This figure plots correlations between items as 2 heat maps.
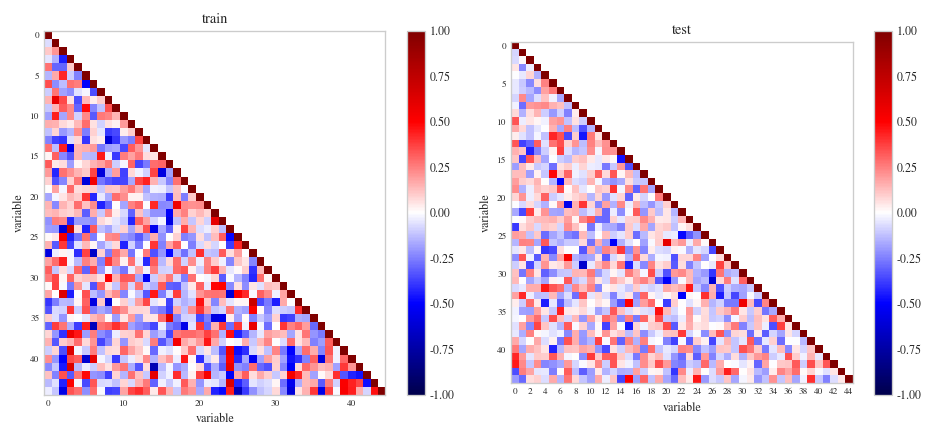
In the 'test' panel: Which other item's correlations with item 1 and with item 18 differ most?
30
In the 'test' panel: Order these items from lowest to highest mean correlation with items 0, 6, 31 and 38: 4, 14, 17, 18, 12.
18, 4, 17, 12, 14
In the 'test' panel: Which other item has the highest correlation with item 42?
0
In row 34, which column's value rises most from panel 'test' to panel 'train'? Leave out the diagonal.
20
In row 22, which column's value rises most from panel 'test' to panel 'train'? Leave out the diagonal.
25
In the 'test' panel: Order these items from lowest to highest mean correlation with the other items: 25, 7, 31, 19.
25, 31, 7, 19
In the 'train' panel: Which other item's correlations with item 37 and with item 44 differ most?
22
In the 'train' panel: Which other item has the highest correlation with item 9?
5
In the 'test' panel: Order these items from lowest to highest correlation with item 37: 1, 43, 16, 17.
17, 16, 1, 43
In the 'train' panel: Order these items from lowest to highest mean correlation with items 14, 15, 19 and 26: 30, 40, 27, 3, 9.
3, 27, 9, 40, 30
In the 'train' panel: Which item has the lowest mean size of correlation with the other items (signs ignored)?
19
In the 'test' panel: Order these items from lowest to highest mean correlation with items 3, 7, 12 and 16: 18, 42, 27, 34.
34, 18, 42, 27
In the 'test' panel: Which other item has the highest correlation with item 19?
35
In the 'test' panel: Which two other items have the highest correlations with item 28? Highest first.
7, 43
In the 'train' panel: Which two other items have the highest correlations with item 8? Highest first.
1, 30
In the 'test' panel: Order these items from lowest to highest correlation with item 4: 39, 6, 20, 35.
39, 35, 6, 20
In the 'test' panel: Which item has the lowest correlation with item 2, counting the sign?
14
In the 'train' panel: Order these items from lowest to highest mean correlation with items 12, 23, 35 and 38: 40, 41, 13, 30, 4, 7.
41, 30, 7, 40, 4, 13
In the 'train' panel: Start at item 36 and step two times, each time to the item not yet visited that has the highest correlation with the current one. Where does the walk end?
33
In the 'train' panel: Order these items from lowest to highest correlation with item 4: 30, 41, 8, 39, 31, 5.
8, 5, 41, 39, 30, 31
